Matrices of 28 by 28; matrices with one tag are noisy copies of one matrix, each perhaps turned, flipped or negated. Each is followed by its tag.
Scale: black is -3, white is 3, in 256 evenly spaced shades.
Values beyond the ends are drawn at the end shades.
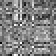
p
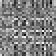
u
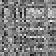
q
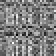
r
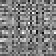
u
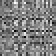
u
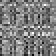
r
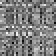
r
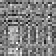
q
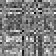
p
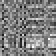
q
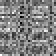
r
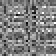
r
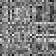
p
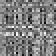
r
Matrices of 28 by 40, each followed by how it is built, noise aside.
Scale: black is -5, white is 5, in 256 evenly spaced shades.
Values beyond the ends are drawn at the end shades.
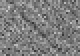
Toeplitz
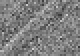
Hankel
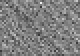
Toeplitz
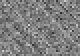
Toeplitz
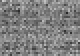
blocks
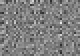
low rank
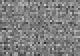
blocks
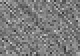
Toeplitz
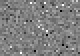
sparse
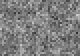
smooth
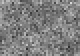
smooth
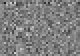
low rank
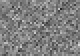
Hankel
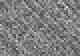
Toeplitz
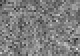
smooth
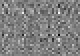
low rank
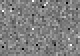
sparse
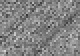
Hankel
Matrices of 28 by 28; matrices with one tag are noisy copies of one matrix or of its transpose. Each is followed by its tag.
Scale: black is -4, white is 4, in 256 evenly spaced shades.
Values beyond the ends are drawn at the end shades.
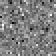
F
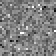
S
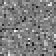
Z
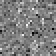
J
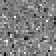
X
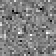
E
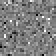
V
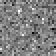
J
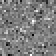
S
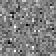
E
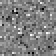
E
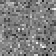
Z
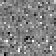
X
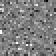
V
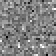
Z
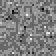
E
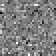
V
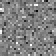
V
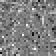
J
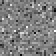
S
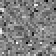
V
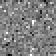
S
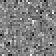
S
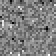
F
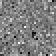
J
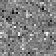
E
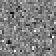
E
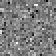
V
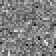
Z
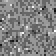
S
